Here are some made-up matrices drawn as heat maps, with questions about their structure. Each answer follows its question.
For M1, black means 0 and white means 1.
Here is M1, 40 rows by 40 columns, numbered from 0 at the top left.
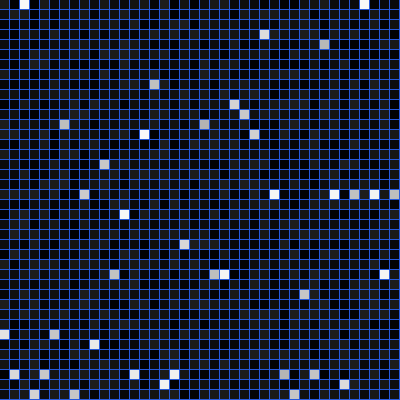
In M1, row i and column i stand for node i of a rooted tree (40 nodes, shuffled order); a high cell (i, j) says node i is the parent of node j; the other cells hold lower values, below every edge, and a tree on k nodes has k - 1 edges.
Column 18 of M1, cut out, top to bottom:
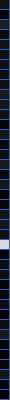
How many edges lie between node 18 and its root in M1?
4
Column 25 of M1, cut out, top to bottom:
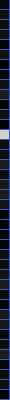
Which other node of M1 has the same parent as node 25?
14
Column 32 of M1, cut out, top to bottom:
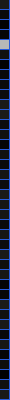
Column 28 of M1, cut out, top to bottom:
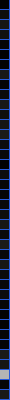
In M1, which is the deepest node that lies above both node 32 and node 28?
37
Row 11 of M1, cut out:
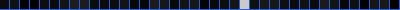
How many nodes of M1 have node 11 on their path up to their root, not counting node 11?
2
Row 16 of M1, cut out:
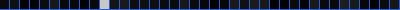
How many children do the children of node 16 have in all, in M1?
1
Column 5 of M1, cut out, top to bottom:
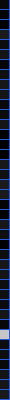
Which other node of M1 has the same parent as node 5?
0
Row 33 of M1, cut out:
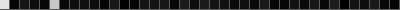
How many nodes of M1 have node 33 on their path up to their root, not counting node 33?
4
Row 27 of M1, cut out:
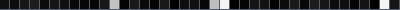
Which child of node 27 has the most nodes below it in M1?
38
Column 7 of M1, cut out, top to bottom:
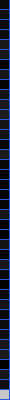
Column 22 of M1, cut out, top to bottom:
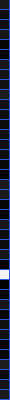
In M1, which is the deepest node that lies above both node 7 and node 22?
19
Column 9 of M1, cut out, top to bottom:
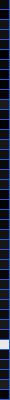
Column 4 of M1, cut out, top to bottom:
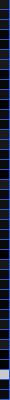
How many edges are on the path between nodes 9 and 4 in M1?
6
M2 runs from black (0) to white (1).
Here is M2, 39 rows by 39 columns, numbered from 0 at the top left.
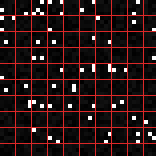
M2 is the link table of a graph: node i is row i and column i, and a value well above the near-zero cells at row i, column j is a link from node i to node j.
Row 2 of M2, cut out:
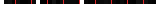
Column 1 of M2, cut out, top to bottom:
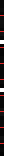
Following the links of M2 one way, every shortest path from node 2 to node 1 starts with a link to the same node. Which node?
node 0
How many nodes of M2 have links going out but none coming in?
10
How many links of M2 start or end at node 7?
5
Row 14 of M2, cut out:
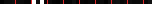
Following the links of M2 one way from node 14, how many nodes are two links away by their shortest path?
4
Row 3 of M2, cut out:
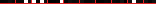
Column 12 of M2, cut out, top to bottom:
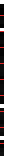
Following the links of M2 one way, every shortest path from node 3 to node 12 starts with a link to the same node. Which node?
node 33
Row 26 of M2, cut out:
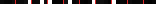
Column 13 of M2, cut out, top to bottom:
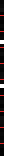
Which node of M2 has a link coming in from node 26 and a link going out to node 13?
node 10
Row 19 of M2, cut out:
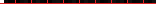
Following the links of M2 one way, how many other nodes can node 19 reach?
11
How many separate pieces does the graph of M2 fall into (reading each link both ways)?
2
